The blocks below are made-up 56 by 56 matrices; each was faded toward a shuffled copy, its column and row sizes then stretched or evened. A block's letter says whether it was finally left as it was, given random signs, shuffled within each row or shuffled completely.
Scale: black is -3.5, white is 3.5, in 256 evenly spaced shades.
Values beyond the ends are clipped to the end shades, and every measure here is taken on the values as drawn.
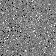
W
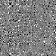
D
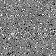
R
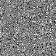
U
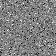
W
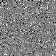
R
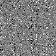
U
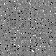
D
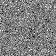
W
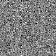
U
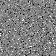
W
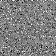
R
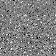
R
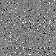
D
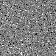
W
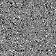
U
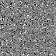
U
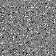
U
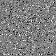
R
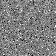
W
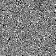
U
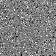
W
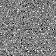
R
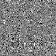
D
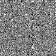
U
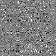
D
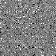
D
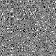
D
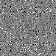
U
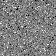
W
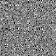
D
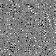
D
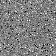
R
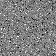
W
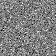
W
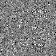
U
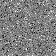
W
